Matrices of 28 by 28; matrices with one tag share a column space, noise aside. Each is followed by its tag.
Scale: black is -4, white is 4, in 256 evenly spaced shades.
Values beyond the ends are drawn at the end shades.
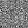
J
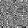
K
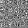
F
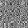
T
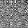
F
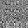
T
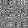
F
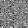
K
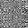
J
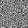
K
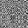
J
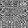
T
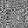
J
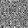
K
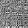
K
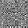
K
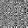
K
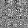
F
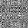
F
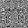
J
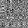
F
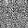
F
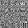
T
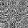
T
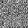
K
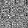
F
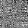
F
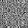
K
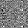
J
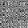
T
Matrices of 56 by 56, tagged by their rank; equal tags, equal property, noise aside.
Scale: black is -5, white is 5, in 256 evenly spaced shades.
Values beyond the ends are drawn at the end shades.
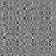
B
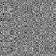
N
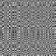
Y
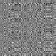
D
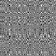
B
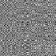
N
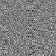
N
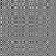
Y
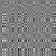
Y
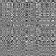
B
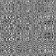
D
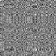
D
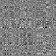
N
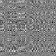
N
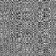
D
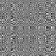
B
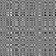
Y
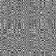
D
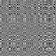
Y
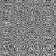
D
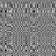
Y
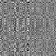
B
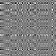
Y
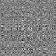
N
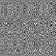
D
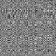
N
